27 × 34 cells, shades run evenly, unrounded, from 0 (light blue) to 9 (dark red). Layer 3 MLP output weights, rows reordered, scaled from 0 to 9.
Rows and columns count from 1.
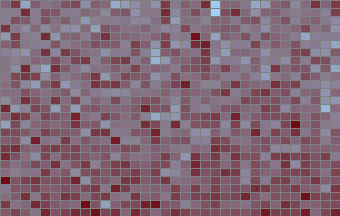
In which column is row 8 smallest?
16
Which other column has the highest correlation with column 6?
3
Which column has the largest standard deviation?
22
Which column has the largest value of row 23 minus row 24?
1
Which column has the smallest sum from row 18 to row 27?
19
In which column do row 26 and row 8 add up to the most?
9
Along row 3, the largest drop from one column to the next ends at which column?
18
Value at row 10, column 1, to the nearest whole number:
4
